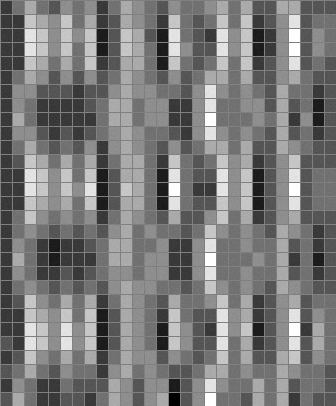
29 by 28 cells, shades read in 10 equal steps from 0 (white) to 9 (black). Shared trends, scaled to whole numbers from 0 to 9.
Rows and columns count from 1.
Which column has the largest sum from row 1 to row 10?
1
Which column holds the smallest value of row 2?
25
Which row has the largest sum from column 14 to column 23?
3
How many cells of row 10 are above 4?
18
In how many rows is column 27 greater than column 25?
27
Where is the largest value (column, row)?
15, 29
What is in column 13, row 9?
4
